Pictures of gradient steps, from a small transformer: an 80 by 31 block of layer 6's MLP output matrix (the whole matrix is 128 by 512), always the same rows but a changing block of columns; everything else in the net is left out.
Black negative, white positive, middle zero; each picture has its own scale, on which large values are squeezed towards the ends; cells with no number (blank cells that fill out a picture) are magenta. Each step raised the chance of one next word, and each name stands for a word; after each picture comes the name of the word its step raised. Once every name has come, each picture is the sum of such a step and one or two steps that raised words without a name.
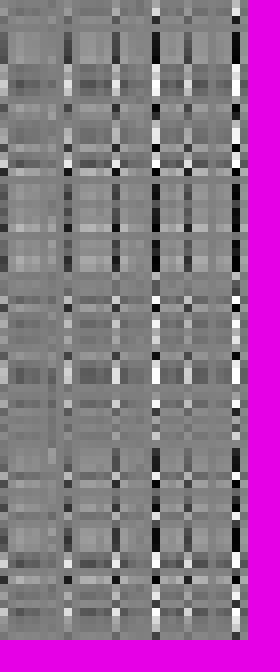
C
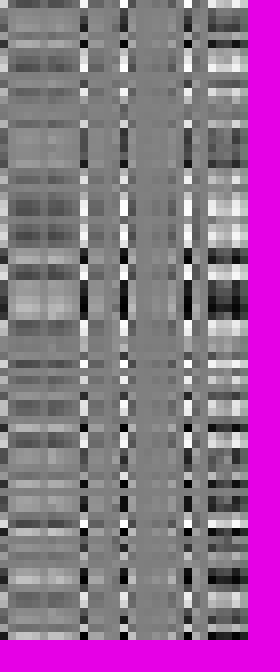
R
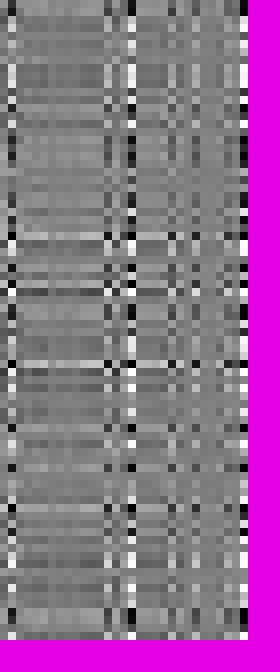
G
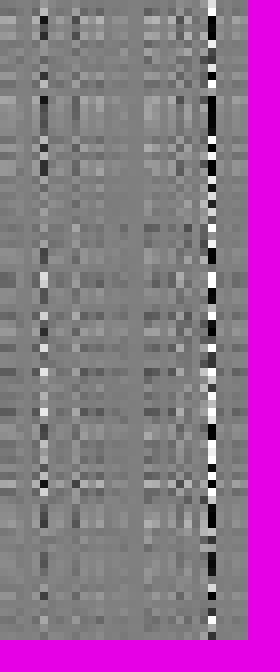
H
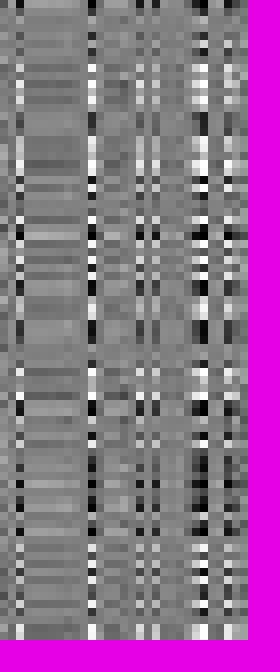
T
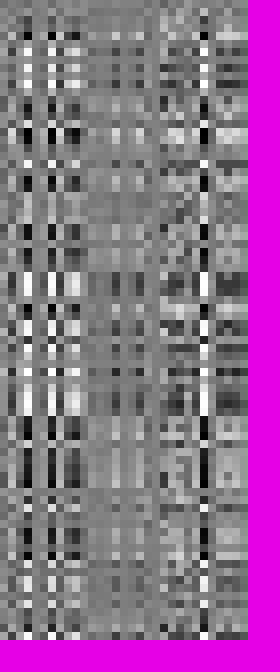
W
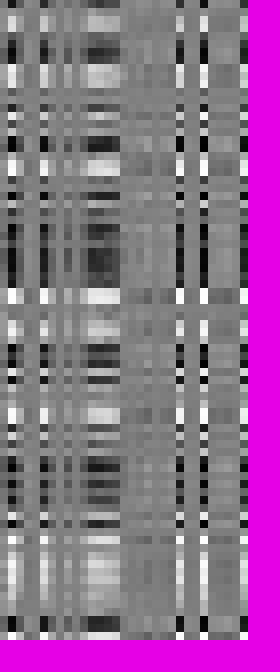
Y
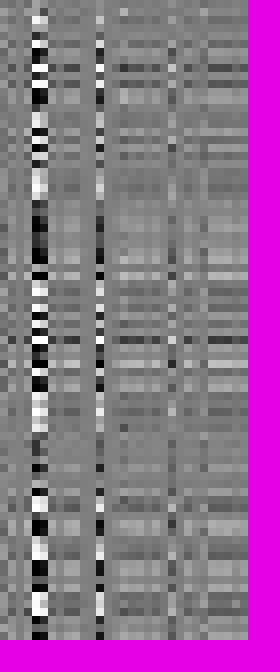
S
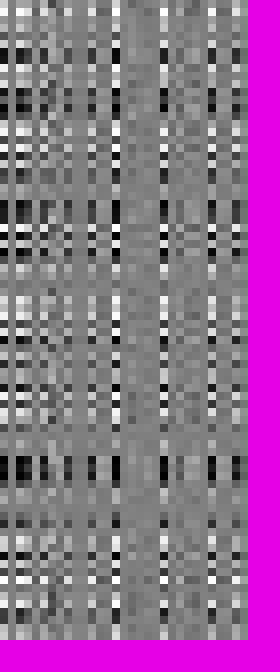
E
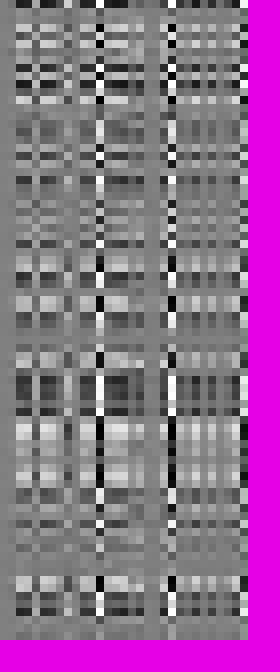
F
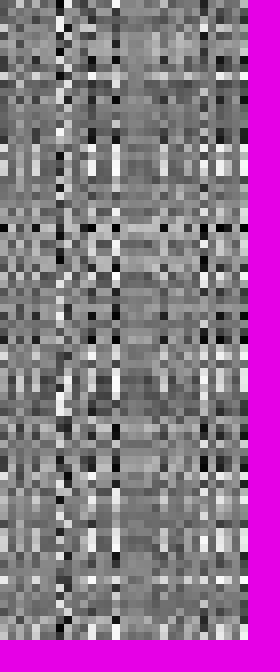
F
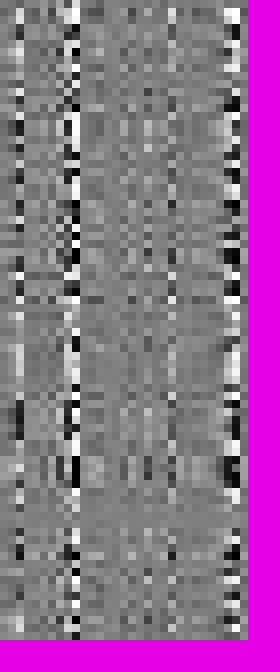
E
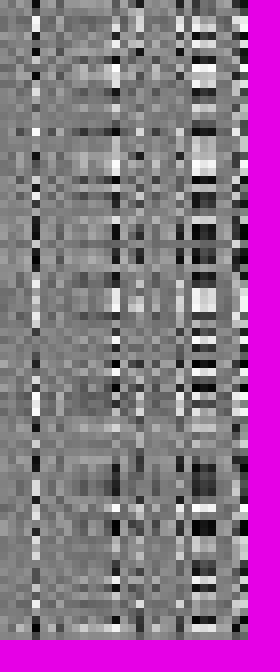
S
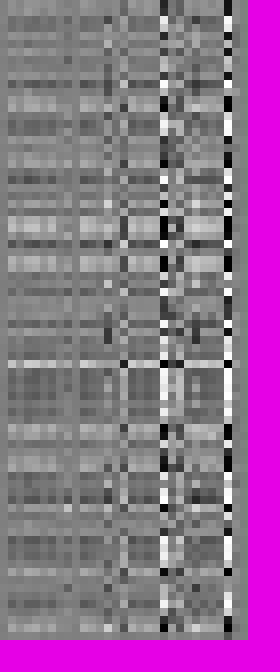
G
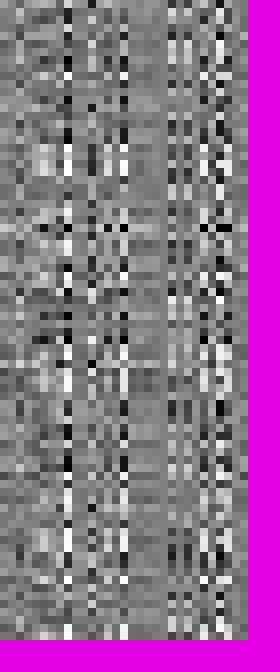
G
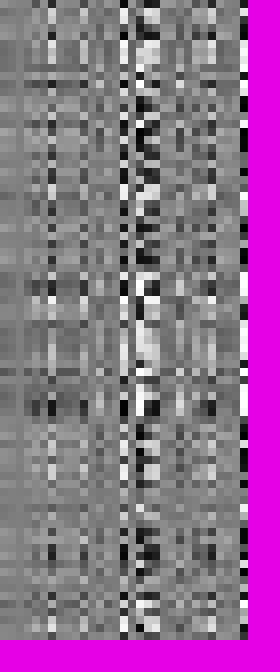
W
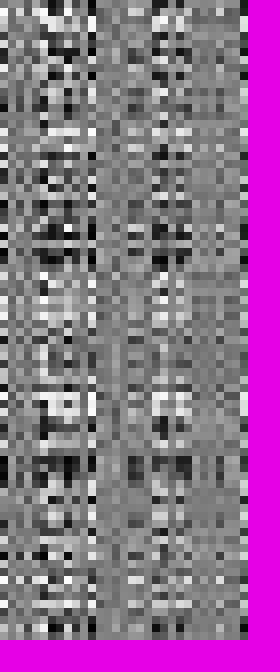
E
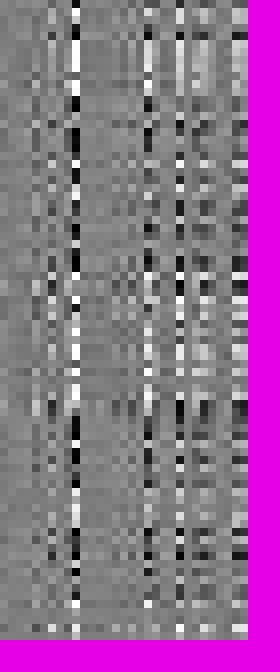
W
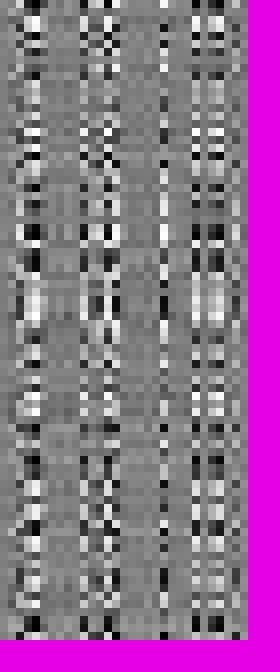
R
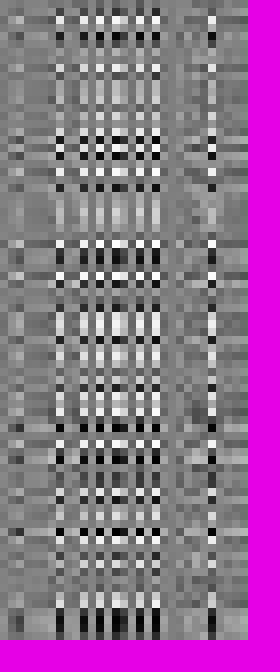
R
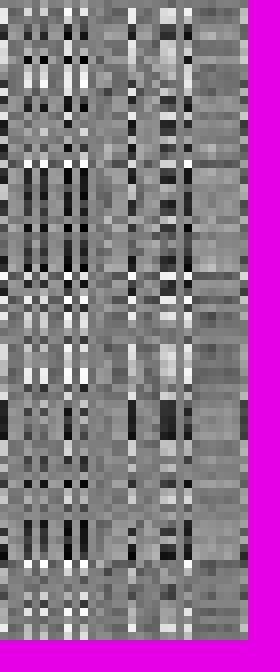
C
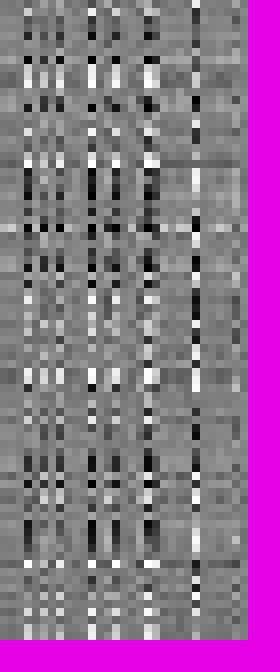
C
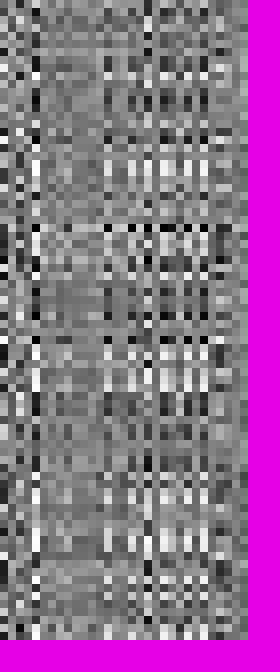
S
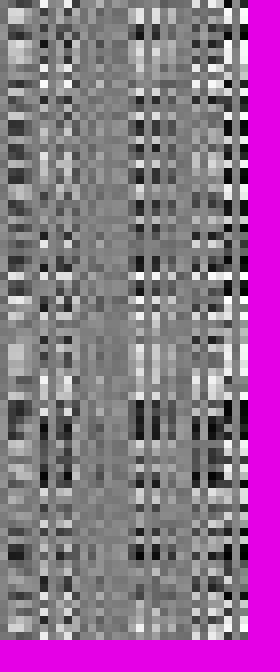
F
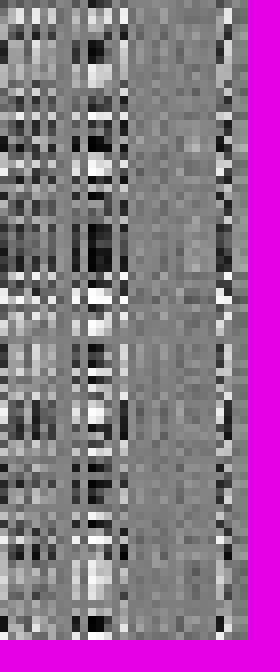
Y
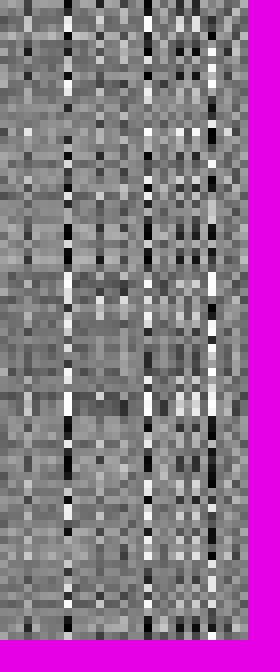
W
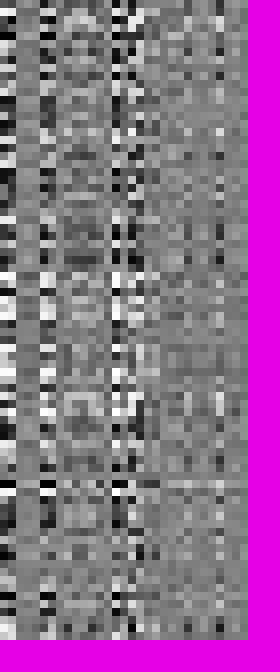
H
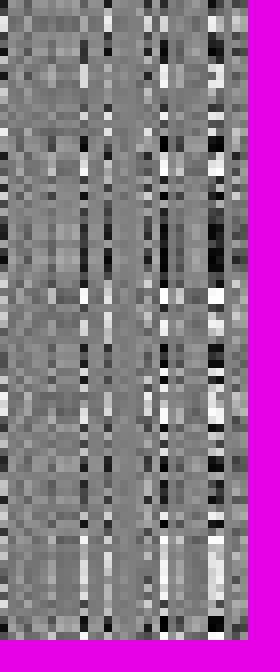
Y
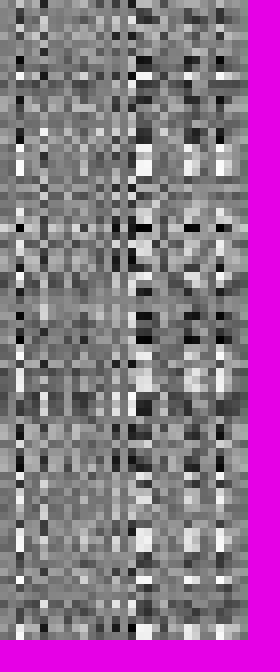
W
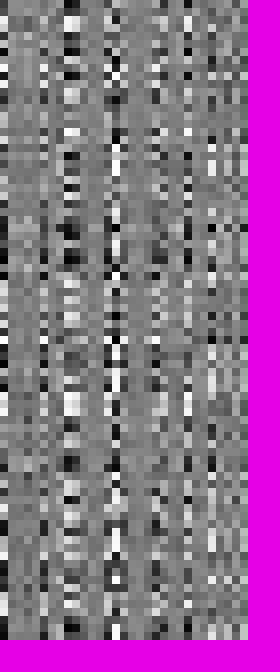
S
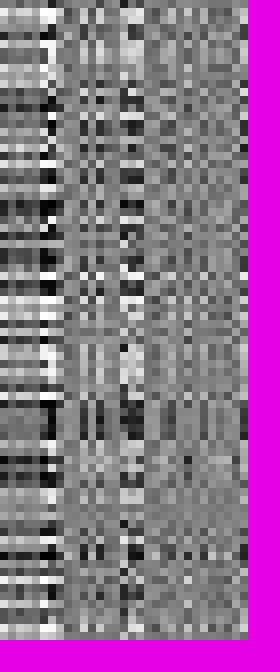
E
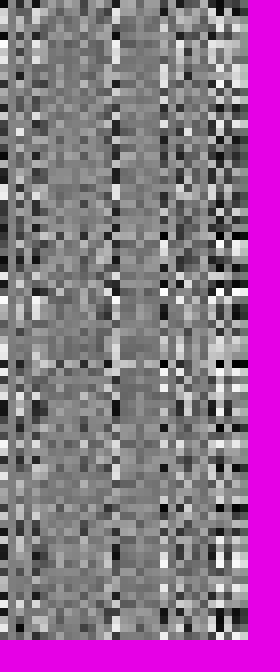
G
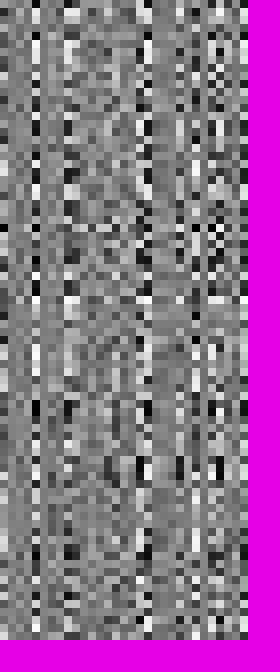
E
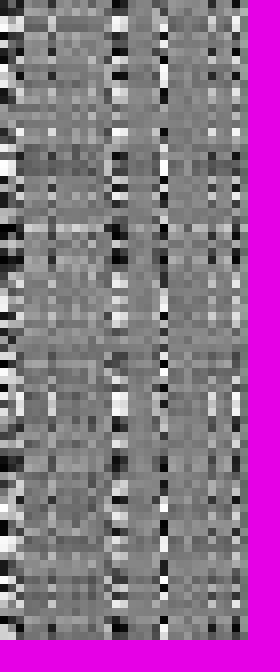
S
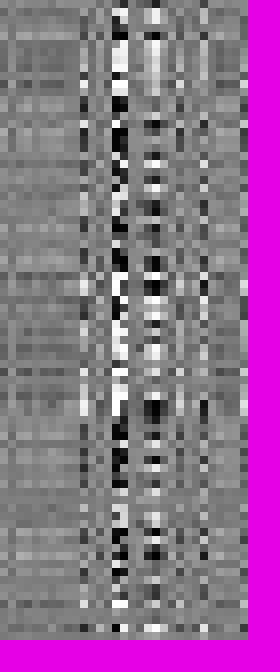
W
